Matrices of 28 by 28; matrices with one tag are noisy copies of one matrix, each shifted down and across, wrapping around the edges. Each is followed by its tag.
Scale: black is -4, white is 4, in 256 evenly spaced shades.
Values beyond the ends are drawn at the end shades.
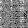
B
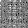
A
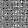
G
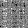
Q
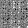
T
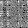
B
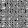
A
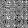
Q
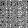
Q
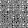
T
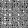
T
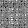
T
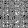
Q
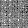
T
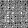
T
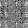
B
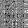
Q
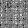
T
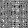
A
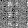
B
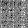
Q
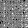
A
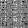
Q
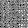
G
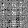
B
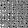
G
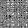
A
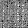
T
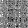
Q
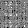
A
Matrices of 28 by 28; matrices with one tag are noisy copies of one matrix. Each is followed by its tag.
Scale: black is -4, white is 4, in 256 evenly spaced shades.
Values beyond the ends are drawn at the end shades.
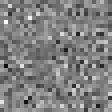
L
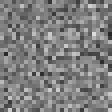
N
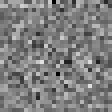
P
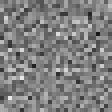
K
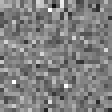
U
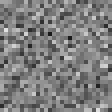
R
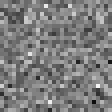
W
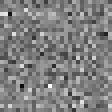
L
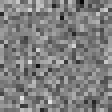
U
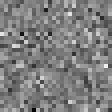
R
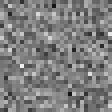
L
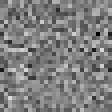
K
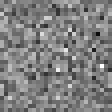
K
